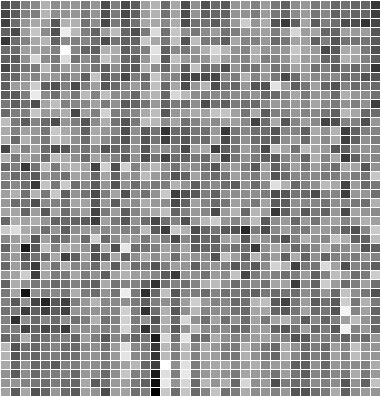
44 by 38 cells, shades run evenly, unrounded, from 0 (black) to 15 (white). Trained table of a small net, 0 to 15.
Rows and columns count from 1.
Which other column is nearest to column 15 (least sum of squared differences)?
24
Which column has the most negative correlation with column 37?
5
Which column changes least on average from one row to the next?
14
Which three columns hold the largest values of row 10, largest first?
28, 4, 16
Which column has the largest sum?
17
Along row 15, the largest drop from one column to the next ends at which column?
35
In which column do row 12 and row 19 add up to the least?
3
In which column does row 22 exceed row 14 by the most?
6
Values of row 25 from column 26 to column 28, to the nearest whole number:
11 5 8
